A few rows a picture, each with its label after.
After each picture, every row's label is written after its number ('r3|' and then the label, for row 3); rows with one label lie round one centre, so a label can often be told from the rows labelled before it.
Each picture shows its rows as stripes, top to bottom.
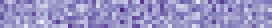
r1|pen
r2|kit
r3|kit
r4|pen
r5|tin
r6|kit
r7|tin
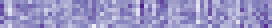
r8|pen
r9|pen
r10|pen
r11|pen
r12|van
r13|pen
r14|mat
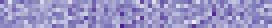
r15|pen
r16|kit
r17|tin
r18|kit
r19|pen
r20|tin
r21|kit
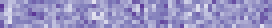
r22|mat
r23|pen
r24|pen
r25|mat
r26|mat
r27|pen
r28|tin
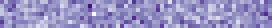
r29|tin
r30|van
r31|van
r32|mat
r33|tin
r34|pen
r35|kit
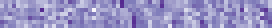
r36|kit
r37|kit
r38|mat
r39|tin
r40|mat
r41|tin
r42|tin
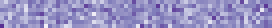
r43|mat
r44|van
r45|tin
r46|mat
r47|kit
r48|mat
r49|pen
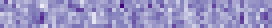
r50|kit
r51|kit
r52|tin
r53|mat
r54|mat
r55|mat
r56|tin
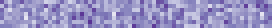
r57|pen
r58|van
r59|pen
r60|tin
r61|tin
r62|van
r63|tin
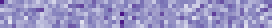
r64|pen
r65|tin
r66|mat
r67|kit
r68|tin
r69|kit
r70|kit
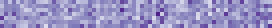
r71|kit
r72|van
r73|kit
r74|van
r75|pen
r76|kit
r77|tin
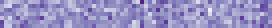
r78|pen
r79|mat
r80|van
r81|tin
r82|mat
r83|pen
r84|pen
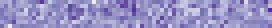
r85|mat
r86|kit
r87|tin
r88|tin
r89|kit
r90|van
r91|pen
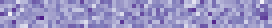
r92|tin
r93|mat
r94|van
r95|pen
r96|mat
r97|kit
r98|tin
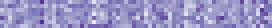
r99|mat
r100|tin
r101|mat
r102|mat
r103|pen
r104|mat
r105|tin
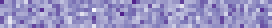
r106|tin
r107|kit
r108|mat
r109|kit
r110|pen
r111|pen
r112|mat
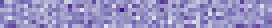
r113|pen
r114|tin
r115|kit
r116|tin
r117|pen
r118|tin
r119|van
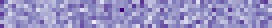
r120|pen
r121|tin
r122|kit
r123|pen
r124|tin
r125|mat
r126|pen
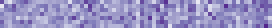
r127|pen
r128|van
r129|van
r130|pen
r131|kit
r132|pen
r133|pen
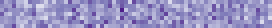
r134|tin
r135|kit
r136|kit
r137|pen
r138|kit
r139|tin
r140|van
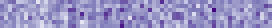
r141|kit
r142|pen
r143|kit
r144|tin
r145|tin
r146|kit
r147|kit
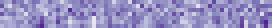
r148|tin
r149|pen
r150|kit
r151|tin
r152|mat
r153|mat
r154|mat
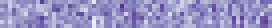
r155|mat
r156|kit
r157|kit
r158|tin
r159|mat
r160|mat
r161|mat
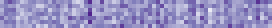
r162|van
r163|kit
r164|van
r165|van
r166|tin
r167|van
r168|kit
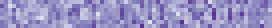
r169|van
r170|pen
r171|kit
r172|kit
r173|kit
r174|tin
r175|pen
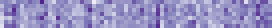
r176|mat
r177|van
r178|van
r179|van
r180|mat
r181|van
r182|van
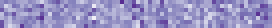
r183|kit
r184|mat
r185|pen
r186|van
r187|mat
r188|pen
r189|pen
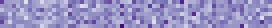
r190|tin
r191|kit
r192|mat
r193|kit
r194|tin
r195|pen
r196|kit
